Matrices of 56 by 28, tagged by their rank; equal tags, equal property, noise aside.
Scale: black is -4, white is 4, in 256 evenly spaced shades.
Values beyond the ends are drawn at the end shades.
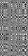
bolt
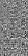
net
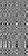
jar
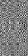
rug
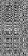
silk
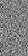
net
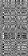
bolt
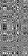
silk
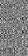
rug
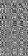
silk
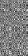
rug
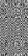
rug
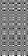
jar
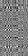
bolt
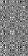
silk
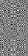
bolt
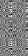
bolt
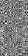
net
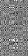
silk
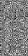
net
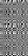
bolt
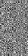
net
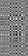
jar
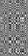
bolt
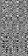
rug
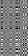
jar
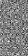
net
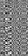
bolt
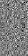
net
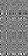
bolt
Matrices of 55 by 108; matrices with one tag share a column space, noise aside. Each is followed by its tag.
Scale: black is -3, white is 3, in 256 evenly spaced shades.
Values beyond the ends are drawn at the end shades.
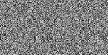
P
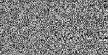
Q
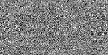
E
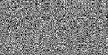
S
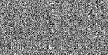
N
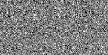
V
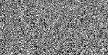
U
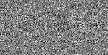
E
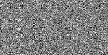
P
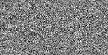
E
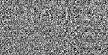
V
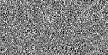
V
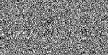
Q
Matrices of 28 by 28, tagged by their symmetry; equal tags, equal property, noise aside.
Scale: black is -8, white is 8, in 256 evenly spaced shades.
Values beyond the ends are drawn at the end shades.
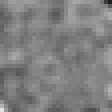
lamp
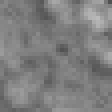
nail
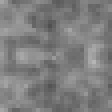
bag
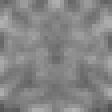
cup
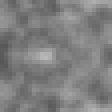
bag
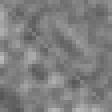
nail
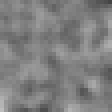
lamp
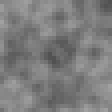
nail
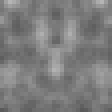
cup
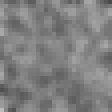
lamp
